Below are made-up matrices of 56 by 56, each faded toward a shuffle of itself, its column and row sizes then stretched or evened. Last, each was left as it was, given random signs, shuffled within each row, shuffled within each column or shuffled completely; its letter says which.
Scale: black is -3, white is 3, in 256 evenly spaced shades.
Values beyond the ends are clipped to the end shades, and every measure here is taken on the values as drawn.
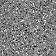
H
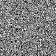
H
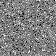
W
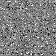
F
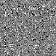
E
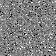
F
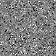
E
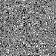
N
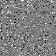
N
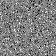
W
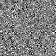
N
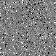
E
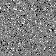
F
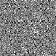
N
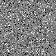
H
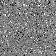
F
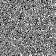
F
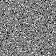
W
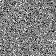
W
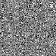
N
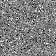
W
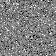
W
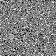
F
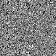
H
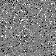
E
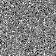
H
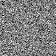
H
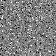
H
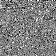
F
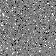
H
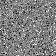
W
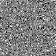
N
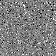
F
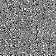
E
